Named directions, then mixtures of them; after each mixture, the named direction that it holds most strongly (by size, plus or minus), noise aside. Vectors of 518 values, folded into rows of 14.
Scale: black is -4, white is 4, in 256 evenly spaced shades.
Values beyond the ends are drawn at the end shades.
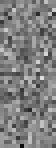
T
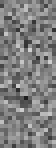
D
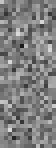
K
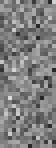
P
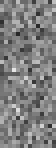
P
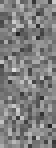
P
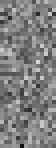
T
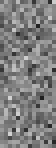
P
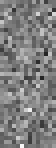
T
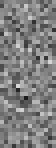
D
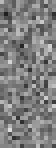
K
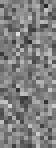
D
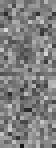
T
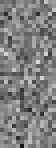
T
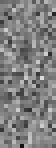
T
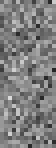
P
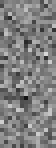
D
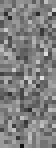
T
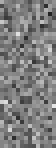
K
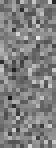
P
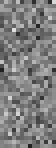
P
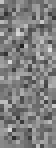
K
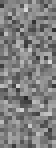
D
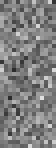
P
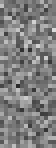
D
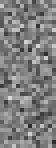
D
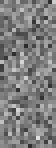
P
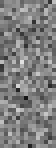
D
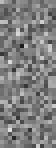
K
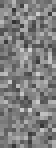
D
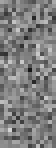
K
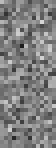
K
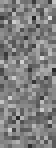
P
